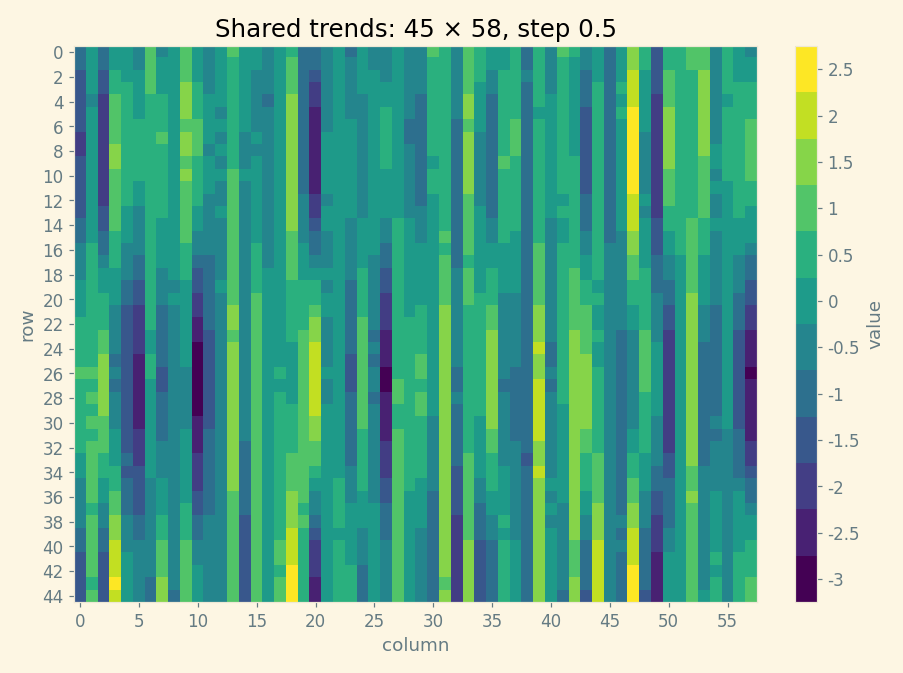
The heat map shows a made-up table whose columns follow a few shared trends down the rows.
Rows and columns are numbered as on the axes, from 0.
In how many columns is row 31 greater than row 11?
23
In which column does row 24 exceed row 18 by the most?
20
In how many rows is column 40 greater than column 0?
24
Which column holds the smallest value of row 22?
10
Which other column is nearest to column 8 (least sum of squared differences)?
12
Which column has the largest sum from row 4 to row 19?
47
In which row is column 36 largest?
9
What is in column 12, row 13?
0
